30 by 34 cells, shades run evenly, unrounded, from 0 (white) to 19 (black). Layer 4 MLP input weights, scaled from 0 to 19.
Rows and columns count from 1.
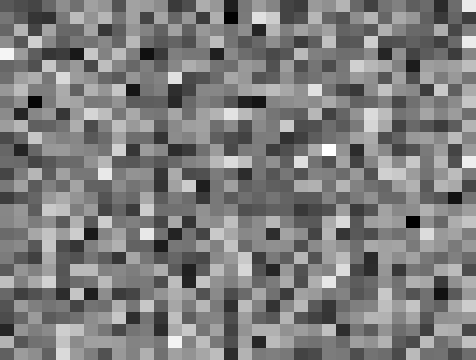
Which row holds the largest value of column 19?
9
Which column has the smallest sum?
34
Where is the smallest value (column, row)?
24, 13
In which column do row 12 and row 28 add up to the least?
33
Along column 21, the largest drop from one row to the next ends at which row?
11
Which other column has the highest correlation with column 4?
31
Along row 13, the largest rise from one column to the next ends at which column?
10
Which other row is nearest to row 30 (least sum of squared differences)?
17
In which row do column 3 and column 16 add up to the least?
4
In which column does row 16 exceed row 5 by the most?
1
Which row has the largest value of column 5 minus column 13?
25
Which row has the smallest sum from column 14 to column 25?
14
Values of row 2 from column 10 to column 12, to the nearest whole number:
7 14 7
